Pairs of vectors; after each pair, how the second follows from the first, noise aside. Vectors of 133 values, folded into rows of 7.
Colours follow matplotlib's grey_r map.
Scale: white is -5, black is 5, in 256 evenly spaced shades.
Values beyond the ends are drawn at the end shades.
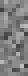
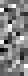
reversed, negated, scaled up.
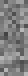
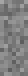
reversed, shrunk.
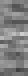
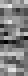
reversed, negated, scaled up.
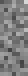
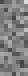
copied.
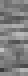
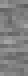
reversed, shrunk.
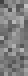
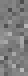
wrapped around, partly zeroed.
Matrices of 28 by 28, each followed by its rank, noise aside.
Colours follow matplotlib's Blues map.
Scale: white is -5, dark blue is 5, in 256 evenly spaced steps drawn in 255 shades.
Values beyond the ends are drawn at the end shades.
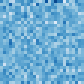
five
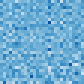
six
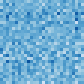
seven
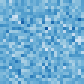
eight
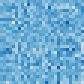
six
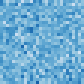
eight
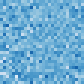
seven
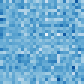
five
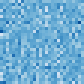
six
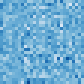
five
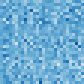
six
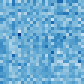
five
